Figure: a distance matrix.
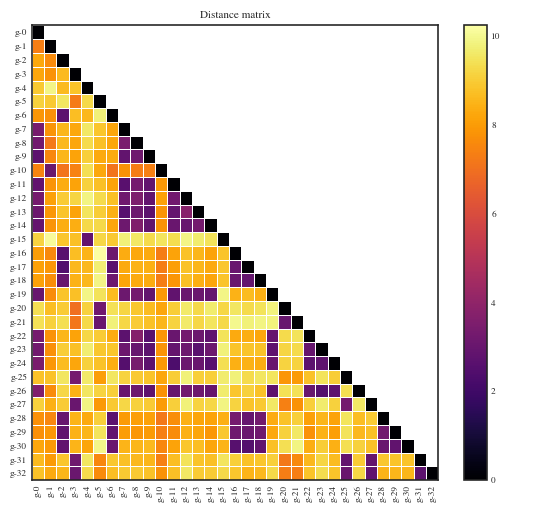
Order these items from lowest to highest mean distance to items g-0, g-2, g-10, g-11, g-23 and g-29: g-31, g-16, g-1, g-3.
g-16, g-1, g-3, g-31
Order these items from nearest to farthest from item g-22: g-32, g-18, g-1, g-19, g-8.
g-19, g-8, g-1, g-18, g-32
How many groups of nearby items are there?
6
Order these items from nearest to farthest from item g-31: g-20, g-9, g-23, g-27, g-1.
g-27, g-20, g-1, g-9, g-23
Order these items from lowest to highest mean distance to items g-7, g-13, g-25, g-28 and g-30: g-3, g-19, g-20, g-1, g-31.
g-19, g-3, g-31, g-1, g-20
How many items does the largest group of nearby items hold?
13
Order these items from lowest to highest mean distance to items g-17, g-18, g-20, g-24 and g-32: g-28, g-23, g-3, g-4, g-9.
g-28, g-3, g-9, g-23, g-4
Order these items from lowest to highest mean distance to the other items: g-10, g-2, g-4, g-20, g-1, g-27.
g-2, g-10, g-1, g-27, g-20, g-4
